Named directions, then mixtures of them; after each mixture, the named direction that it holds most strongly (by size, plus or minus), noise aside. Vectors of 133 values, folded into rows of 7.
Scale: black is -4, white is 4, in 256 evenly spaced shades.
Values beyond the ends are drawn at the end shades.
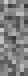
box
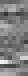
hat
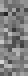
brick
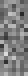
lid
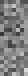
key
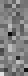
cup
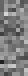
key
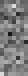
cup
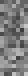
key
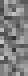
box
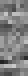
hat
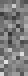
key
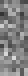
lid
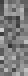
key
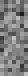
box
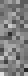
cup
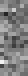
hat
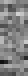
hat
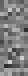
brick
